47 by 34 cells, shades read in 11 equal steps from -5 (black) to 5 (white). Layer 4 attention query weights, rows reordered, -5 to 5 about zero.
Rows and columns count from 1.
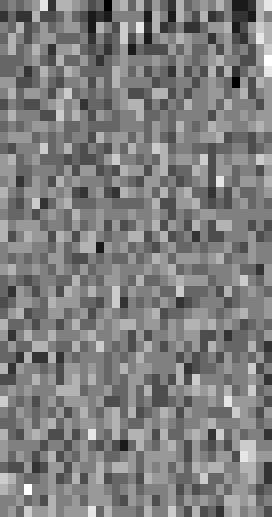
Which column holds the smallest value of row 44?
34
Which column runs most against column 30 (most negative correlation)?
33
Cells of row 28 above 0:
9
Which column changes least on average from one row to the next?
30
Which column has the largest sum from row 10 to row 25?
8
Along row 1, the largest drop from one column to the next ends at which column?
7
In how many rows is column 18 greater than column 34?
19
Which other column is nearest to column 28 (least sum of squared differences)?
26
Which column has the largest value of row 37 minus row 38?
29
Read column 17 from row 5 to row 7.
-4 0 -1
